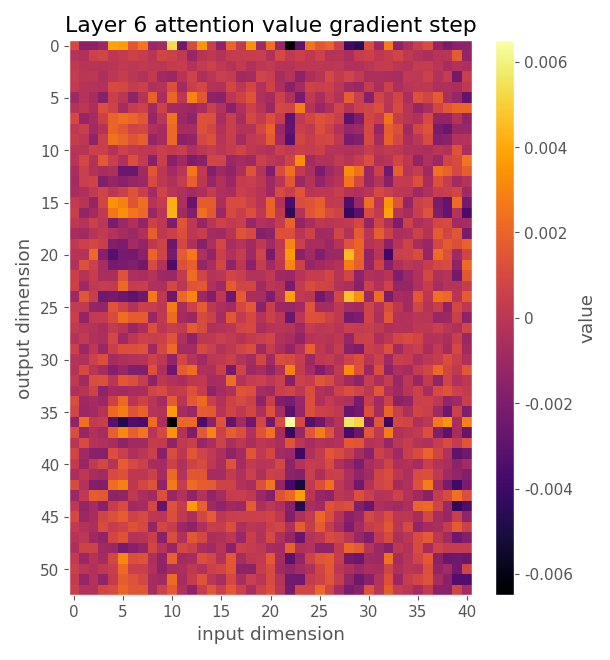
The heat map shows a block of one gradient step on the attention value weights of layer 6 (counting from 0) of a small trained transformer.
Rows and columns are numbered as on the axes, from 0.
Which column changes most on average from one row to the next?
22
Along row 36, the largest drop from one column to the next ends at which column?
30
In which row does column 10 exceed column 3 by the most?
0
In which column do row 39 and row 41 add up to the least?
23
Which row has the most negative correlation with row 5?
11
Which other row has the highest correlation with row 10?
1
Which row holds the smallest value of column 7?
36
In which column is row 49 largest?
5
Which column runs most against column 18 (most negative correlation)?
15
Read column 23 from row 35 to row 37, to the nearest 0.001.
-0.001 0.001 -0.001
